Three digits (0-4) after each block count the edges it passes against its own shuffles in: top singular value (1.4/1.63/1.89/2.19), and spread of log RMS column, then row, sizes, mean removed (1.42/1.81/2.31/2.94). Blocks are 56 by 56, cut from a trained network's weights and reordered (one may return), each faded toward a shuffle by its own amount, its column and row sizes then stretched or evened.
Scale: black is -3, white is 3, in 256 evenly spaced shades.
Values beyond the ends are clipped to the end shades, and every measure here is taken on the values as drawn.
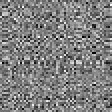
4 0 2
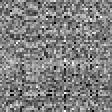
3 2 0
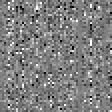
0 4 0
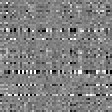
4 1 4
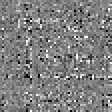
1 3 3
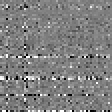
3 1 4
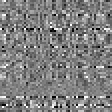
4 1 4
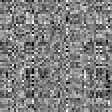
4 3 0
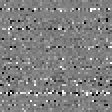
2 0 4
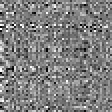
4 3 3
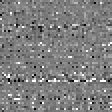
1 2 4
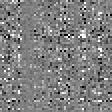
2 4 3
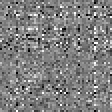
3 3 3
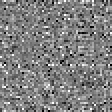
2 1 2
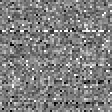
2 0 1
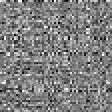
4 1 3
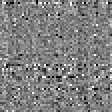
1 1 3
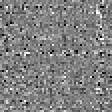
0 2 3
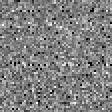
0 0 2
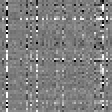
4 4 0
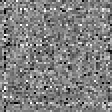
2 1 2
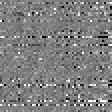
3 1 4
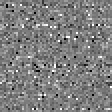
0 0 3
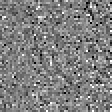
0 2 0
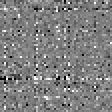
2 2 3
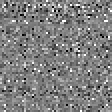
0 1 3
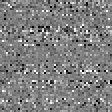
0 0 4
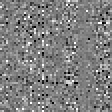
0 4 0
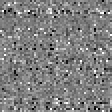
1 1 3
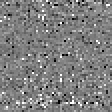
0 0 2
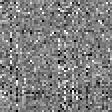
2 2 1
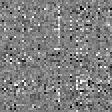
1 3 3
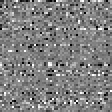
3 0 4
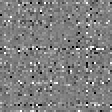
2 2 3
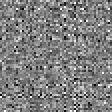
3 1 2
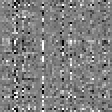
3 4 2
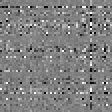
3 2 4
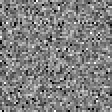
0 0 0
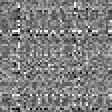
4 2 2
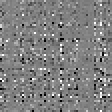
1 4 4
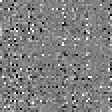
0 3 3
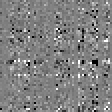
1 4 3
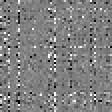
2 4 2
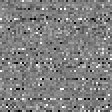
0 0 4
